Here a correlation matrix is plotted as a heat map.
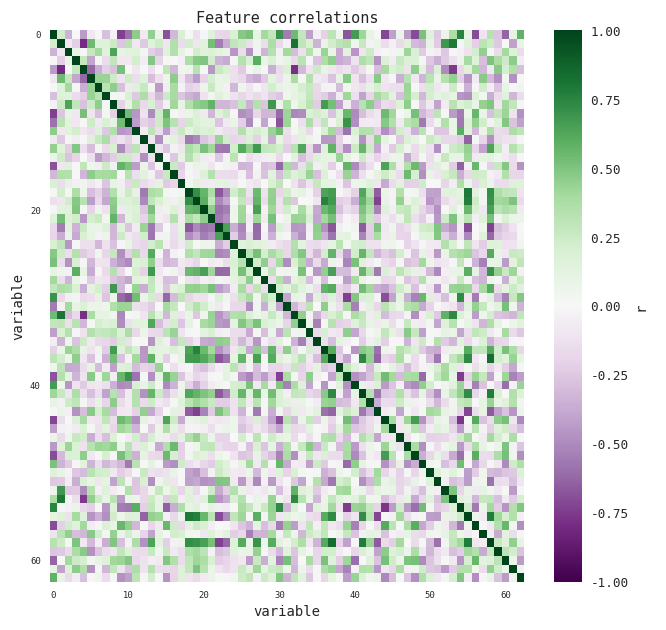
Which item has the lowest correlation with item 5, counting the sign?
4
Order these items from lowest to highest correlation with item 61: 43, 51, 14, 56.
43, 51, 14, 56
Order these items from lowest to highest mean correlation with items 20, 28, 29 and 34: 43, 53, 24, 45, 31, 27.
43, 45, 24, 31, 53, 27
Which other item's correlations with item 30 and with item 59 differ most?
44
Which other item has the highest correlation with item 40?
0
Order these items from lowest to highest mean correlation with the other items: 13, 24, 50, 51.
51, 50, 24, 13
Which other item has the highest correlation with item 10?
39
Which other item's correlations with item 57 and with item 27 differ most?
13
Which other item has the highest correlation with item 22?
23
